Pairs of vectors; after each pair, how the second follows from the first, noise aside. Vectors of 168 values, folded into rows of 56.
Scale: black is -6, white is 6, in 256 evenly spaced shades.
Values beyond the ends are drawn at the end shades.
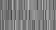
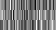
wrapped around, scaled up.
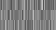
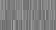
reversed, shrunk.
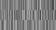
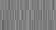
reversed, shrunk.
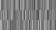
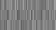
reversed, shrunk.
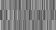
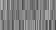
wrapped around.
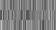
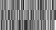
wrapped around, scaled up.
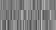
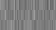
reversed, shrunk.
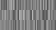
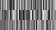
negated, scaled up.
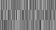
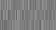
shrunk.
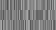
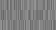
shrunk.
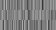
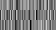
wrapped around, scaled up.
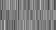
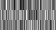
wrapped around, scaled up.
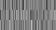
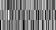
wrapped around, scaled up.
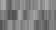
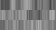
wrapped around.
